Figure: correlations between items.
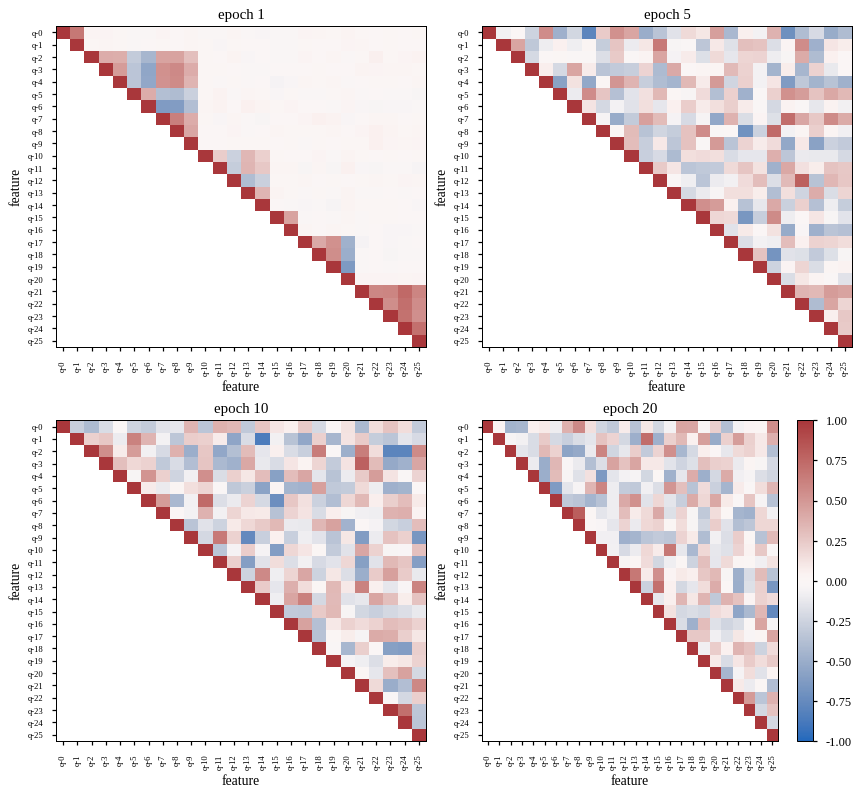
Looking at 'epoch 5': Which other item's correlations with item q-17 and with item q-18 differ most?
q-15
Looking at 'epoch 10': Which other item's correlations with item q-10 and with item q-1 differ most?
q-14
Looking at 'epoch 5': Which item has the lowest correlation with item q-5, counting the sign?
q-4
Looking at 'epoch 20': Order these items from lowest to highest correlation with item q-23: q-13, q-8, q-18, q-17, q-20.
q-8, q-13, q-17, q-20, q-18
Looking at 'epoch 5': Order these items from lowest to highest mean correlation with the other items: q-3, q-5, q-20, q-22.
q-3, q-20, q-5, q-22
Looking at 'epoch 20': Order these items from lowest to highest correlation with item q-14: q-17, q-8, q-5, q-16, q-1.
q-5, q-16, q-8, q-17, q-1
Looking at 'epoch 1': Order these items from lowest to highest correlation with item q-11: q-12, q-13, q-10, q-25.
q-12, q-25, q-10, q-13
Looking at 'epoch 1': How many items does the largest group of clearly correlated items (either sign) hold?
8
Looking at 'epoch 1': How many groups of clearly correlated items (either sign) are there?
6
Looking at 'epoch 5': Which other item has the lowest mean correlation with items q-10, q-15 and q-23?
q-18
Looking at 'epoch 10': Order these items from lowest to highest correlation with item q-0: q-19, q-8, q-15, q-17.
q-8, q-19, q-15, q-17
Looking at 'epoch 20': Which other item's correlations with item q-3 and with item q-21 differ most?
q-20
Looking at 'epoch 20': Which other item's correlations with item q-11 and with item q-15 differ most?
q-25
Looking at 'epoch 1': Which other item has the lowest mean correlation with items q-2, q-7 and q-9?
q-6
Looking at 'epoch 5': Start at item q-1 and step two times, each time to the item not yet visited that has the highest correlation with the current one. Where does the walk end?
q-22
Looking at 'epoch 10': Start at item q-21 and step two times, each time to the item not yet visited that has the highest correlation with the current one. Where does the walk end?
q-2
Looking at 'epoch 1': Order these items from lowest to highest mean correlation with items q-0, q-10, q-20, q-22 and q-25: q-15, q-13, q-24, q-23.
q-15, q-13, q-23, q-24
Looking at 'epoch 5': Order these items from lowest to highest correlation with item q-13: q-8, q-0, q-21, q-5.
q-8, q-0, q-5, q-21
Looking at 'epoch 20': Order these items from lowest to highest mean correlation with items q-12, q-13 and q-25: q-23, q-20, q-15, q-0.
q-23, q-0, q-15, q-20
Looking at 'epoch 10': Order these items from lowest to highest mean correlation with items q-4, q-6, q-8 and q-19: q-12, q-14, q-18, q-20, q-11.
q-11, q-20, q-18, q-12, q-14
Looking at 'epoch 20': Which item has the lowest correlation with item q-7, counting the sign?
q-2
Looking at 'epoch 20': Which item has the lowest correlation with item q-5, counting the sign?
q-6
